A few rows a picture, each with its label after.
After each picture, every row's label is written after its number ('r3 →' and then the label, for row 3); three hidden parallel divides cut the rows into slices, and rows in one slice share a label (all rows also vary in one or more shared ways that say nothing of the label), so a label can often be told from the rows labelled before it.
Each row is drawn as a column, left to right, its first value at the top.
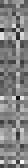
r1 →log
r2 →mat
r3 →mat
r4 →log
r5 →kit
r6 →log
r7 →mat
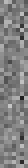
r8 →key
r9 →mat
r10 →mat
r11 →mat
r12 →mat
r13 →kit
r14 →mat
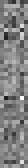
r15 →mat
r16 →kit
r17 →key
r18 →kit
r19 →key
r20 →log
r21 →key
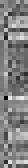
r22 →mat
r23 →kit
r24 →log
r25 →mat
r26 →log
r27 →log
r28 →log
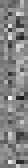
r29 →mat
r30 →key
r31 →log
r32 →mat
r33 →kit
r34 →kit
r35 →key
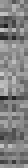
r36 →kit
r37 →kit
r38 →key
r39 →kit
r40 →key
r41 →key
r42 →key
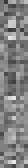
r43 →key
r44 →mat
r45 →log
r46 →log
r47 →key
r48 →mat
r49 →mat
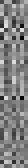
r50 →kit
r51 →log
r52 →mat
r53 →kit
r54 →mat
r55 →kit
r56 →mat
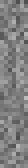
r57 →key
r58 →key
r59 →mat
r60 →mat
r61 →key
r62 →key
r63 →mat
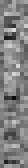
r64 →mat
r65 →kit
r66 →kit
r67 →kit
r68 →key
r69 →mat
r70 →mat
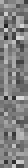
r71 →mat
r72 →kit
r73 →mat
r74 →kit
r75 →log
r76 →log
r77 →mat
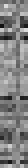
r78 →kit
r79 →kit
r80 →kit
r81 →key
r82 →mat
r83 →kit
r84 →kit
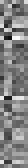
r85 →log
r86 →kit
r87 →kit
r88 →log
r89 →log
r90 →log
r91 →mat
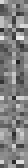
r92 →log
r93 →mat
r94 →mat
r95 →kit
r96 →log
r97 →log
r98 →mat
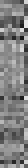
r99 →kit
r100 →key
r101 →key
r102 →kit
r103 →key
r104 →kit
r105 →log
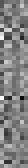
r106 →log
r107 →kit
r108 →kit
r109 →mat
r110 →mat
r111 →kit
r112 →key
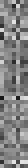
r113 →kit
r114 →mat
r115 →mat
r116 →log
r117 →kit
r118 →log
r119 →log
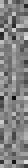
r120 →kit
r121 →mat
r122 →mat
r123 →kit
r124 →mat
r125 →mat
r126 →log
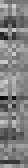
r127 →kit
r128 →kit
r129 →key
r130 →kit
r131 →key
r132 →key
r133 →key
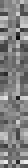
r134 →log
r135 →log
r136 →key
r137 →mat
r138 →kit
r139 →log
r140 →log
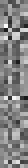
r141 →mat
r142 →log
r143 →kit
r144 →log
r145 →log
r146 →kit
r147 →kit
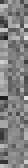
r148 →kit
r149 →kit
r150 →mat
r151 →mat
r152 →mat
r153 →key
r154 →log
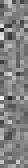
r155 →log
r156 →key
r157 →kit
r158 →key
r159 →mat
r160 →key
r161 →mat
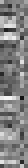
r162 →log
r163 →log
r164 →log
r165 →log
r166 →mat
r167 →kit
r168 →mat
